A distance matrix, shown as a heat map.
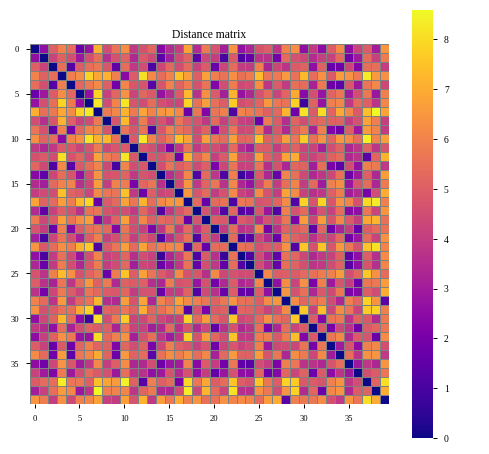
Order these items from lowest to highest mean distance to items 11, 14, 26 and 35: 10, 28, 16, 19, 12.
16, 12, 19, 10, 28
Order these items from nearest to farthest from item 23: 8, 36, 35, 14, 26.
14, 35, 36, 26, 8
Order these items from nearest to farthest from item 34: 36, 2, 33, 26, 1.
2, 33, 36, 26, 1
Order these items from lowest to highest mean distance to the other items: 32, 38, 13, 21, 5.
21, 13, 5, 32, 38
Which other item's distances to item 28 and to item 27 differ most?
39
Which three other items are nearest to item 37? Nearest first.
12, 16, 35
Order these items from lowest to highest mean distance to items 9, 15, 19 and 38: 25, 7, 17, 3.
25, 17, 7, 3
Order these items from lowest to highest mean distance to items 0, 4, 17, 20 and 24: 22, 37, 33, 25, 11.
33, 11, 22, 25, 37
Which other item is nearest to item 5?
0
